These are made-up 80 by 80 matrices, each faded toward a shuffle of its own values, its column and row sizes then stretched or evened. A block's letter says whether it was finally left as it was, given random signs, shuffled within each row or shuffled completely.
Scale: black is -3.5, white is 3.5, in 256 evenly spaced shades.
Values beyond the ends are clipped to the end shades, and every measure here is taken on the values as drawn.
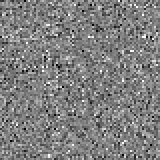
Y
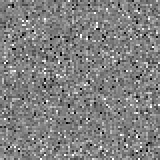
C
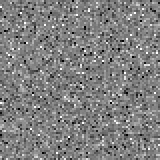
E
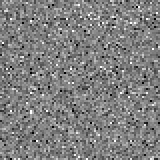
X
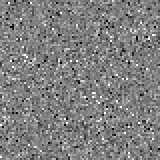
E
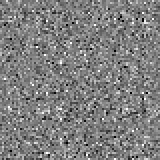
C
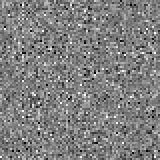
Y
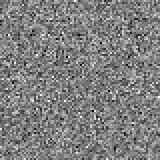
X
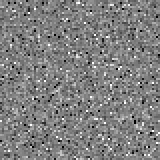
E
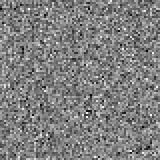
E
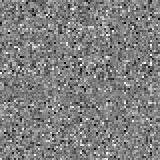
C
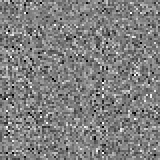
Y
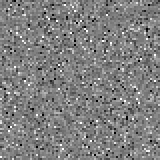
E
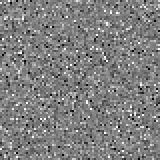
E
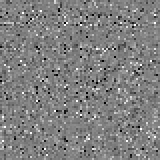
Y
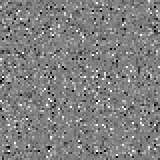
C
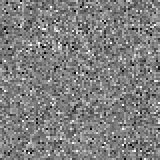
C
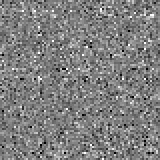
C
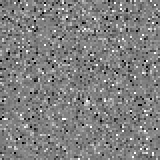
X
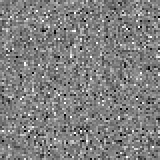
Y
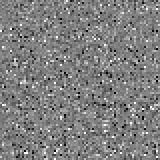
C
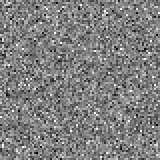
E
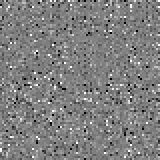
Y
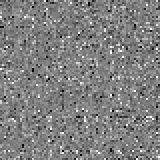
C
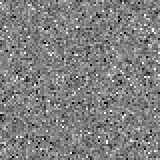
E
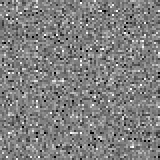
Y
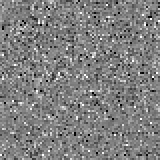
X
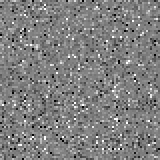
Y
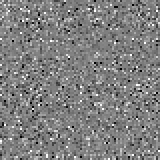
Y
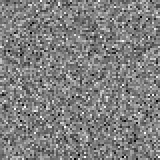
E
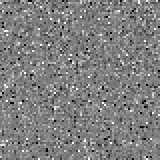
X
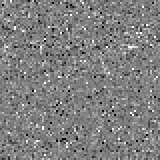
X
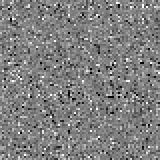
C
